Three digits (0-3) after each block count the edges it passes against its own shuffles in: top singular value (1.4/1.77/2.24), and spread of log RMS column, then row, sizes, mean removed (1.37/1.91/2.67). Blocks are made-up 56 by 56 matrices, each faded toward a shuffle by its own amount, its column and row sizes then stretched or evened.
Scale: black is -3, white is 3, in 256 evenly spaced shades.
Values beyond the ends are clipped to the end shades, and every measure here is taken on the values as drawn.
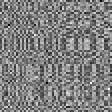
3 0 1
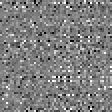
2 1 2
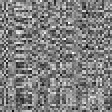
3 2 0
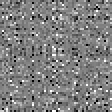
2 2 1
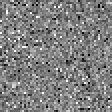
0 1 0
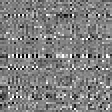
3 1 3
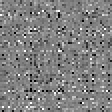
2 1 2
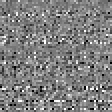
2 0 3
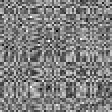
3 0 2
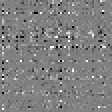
1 2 3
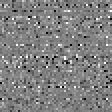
0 0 3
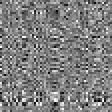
3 2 2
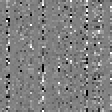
1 3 0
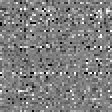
1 2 3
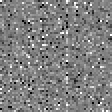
0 2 0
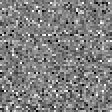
1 0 2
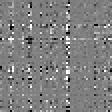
1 3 3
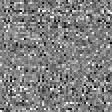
2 0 2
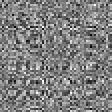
3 2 2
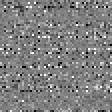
0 1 3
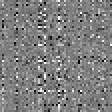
2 3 2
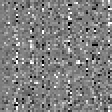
1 3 1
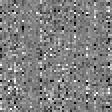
1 3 2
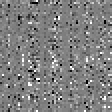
1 3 1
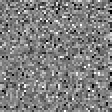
2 1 1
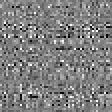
3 1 3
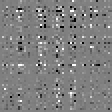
1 3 3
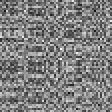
3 0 0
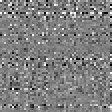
2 2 3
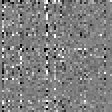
2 3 2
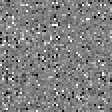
0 2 1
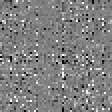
1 3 2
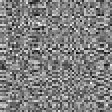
3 0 2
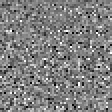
0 0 2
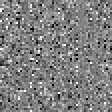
0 2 0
